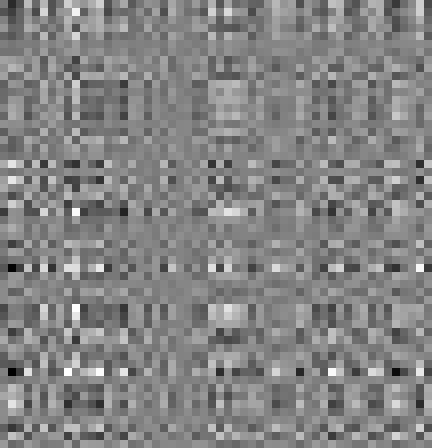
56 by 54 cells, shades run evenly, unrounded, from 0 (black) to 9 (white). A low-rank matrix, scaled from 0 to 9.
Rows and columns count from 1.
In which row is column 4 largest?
47
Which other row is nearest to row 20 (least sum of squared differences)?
48
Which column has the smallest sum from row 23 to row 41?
16
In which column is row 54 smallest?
2
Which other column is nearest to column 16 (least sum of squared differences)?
42
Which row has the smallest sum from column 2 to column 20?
27
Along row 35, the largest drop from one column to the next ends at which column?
11
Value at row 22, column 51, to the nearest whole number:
4
